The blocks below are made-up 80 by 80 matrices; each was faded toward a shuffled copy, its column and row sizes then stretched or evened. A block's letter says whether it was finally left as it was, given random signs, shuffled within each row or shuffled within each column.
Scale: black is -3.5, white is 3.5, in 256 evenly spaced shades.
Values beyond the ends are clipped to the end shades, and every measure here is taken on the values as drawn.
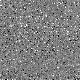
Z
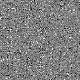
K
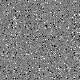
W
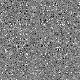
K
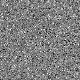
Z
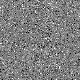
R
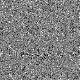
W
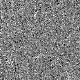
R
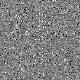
W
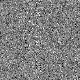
R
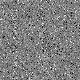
R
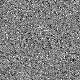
Z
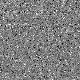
Z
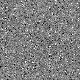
R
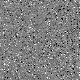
R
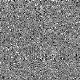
K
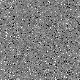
W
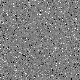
R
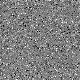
Z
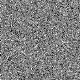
R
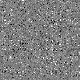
K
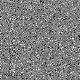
W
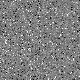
R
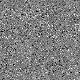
W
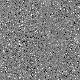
R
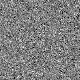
R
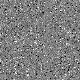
R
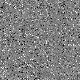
W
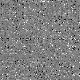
K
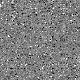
K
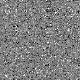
K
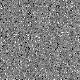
W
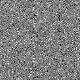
R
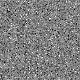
R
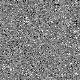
W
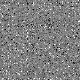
W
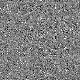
K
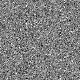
R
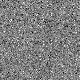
Z
